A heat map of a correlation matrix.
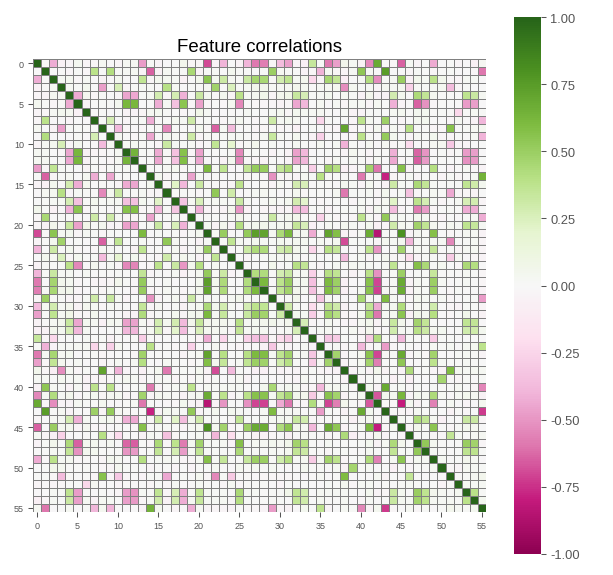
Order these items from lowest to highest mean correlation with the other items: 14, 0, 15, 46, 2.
0, 14, 46, 15, 2
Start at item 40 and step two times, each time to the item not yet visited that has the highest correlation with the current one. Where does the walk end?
1
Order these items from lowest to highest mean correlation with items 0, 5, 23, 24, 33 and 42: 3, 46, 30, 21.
21, 30, 46, 3
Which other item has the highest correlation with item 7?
43
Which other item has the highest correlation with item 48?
47
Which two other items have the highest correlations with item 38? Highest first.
8, 51
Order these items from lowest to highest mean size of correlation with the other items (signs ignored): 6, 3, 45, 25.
6, 3, 25, 45
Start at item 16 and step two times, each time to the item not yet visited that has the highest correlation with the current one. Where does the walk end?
3
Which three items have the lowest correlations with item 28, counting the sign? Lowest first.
42, 0, 34
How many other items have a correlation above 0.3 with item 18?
3
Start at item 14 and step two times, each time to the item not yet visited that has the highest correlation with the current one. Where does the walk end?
35
